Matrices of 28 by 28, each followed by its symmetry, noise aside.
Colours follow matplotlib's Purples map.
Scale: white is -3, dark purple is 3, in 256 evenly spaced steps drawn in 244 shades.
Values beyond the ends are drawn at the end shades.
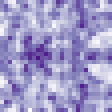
mirrored top to bottom.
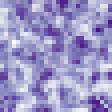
no symmetry.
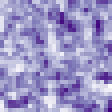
no symmetry.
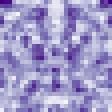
mirrored left to right.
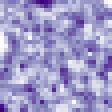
antisymmetric.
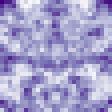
mirrored left to right.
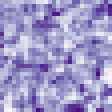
antisymmetric.
